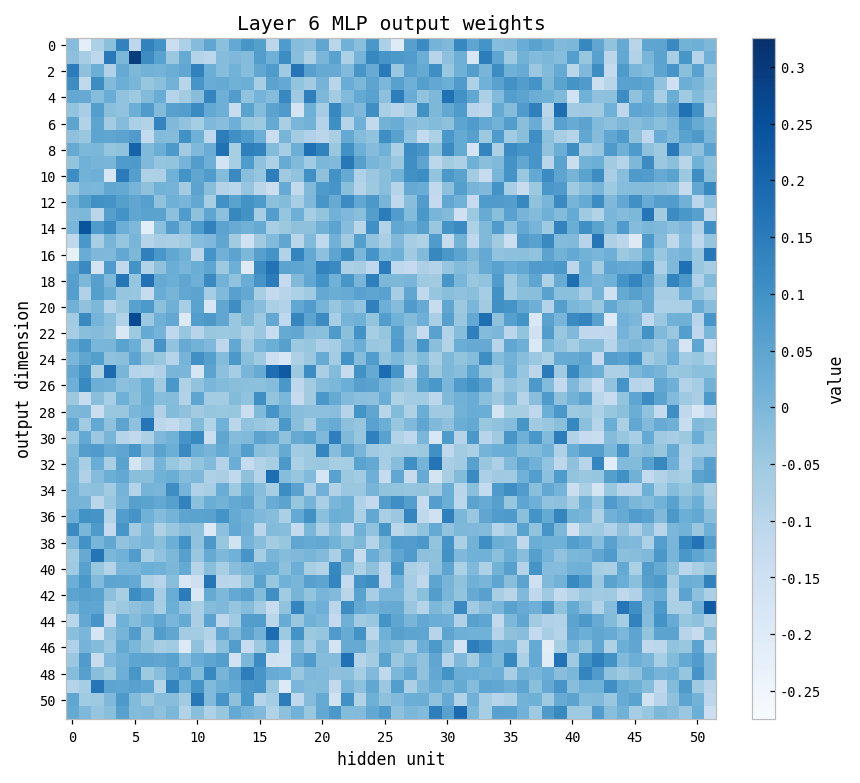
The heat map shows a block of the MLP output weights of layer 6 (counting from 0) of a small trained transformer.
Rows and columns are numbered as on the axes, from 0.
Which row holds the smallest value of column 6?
14
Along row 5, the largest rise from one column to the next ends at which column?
39
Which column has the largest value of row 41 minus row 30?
11
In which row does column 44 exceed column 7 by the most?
43
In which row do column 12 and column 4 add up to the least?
22
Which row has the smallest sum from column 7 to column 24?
46
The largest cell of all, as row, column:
1, 5
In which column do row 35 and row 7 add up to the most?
9
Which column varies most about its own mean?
16
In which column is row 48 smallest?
25
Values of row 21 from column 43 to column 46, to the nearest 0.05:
-0.2 0 0 -0.1
